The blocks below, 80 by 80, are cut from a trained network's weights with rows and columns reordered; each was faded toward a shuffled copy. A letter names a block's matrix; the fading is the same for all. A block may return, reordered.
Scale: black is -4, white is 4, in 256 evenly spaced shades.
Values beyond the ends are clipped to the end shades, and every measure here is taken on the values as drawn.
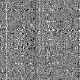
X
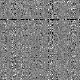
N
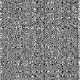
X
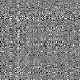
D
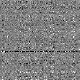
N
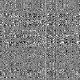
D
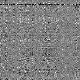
N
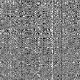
X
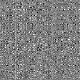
D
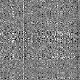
X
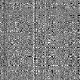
X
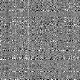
D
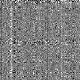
X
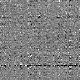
N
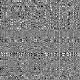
D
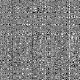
X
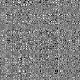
D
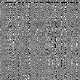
N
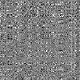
D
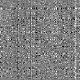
X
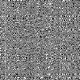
D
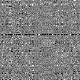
N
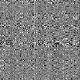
D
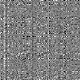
X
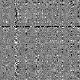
N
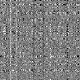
X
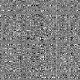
D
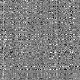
D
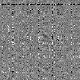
N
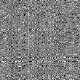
D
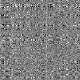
D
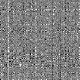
X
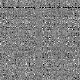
N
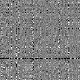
N
